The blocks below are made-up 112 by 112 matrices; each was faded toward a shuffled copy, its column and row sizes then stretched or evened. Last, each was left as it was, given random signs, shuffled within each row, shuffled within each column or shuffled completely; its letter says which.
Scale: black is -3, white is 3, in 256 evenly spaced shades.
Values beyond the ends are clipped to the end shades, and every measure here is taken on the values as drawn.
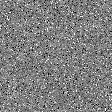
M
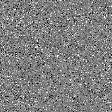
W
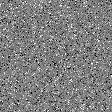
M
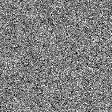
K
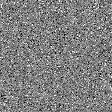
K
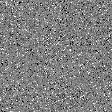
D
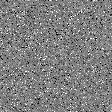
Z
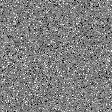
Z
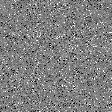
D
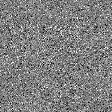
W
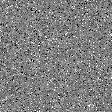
K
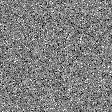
M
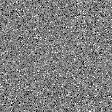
D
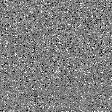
D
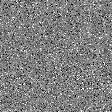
Z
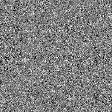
D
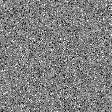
K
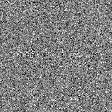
W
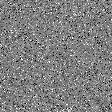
Z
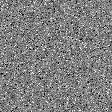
M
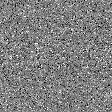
Z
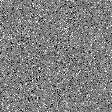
K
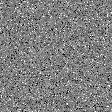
M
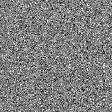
W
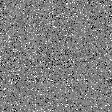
D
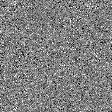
D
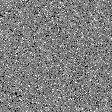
M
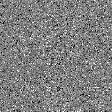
W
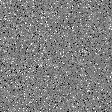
M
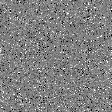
D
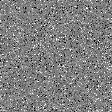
W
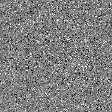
D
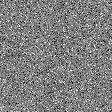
M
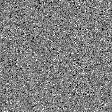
D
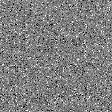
W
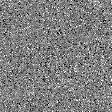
D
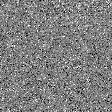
Z
